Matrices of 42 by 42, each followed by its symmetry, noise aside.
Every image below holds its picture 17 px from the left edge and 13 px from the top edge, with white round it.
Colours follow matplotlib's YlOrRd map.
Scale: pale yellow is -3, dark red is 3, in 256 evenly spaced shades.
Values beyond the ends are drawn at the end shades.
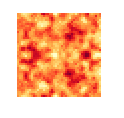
mirrored top to bottom.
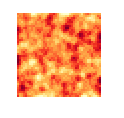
antisymmetric.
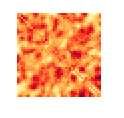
symmetric.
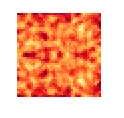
mirrored top to bottom.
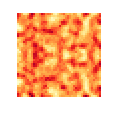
mirrored top to bottom.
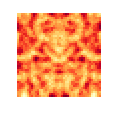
mirrored left to right.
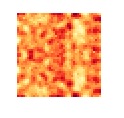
mirrored top to bottom.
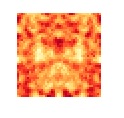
mirrored left to right.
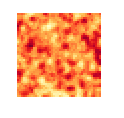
antisymmetric.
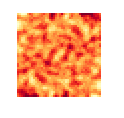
same after a half turn.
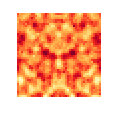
mirrored left to right.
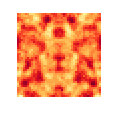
mirrored left to right.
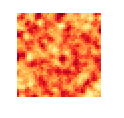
symmetric.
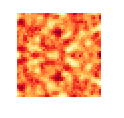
mirrored top to bottom.
